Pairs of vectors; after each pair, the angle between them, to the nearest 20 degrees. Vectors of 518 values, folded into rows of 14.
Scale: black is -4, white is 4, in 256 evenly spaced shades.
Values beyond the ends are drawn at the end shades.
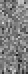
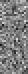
80 degrees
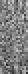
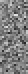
80 degrees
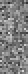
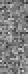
20 degrees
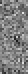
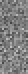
100 degrees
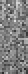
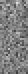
40 degrees
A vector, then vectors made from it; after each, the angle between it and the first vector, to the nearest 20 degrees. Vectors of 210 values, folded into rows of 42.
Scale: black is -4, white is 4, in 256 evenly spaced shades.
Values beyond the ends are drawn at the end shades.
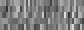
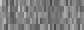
60 degrees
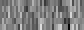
80 degrees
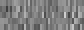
20 degrees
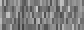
60 degrees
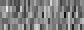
160 degrees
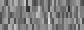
80 degrees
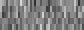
60 degrees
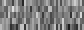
80 degrees
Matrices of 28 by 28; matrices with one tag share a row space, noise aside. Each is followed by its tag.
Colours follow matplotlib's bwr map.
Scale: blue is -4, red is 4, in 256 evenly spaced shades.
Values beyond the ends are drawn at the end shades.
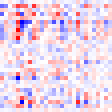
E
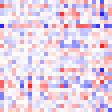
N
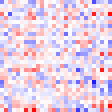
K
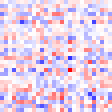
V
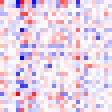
E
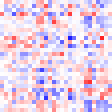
V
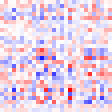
V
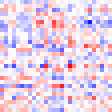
V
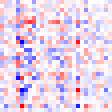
E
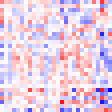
N
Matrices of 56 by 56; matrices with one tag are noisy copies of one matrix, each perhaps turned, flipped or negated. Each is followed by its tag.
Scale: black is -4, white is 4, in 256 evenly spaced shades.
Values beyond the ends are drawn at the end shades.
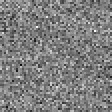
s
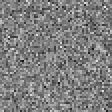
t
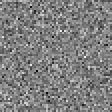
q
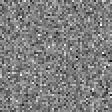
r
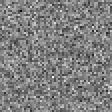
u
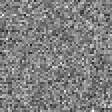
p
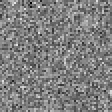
p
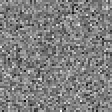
r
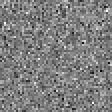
t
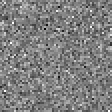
u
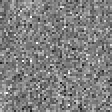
s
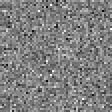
q
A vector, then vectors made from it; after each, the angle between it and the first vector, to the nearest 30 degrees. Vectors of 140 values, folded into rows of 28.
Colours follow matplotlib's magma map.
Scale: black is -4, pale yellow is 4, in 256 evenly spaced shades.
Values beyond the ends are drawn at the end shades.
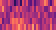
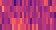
30 degrees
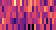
150 degrees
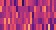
90 degrees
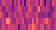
90 degrees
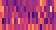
60 degrees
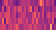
90 degrees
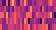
90 degrees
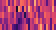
120 degrees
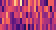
150 degrees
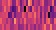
90 degrees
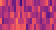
60 degrees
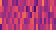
60 degrees
